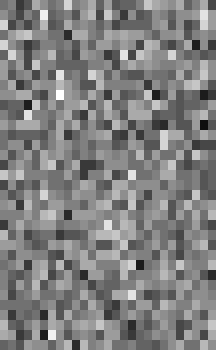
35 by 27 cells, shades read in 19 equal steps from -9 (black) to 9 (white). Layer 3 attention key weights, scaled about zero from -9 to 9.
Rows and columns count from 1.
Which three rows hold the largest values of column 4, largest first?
12, 4, 21
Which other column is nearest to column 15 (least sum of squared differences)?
10
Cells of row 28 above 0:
10
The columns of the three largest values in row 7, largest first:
5, 26, 17
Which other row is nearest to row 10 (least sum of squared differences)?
13
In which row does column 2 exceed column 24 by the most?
6
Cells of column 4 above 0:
11
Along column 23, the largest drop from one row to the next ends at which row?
28
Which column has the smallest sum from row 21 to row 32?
2
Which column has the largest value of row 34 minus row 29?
7
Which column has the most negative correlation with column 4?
20
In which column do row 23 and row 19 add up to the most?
16
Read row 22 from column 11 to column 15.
2 2 1 0 1
